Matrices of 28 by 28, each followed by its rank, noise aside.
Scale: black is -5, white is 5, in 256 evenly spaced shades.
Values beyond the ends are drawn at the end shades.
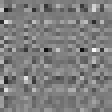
two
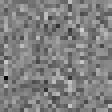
six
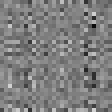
three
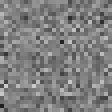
six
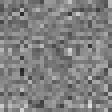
four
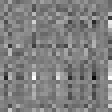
two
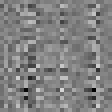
two
